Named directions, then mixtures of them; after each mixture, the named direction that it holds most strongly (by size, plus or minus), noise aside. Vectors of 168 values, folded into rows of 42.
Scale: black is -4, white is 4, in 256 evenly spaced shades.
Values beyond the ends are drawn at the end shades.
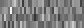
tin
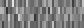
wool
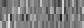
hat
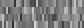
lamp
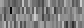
tin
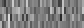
hat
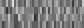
wool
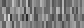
hat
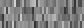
lamp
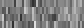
lamp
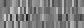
hat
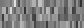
lamp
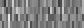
wool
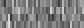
hat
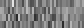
wool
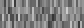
lamp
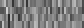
wool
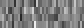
lamp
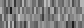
tin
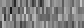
tin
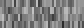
lamp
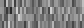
wool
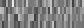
wool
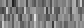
wool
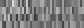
tin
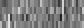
hat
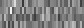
tin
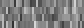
lamp
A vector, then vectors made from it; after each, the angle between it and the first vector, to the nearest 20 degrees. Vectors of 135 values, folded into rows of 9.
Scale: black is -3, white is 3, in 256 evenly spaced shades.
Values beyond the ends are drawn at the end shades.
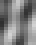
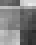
100 degrees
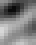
100 degrees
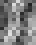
40 degrees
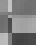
80 degrees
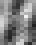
160 degrees
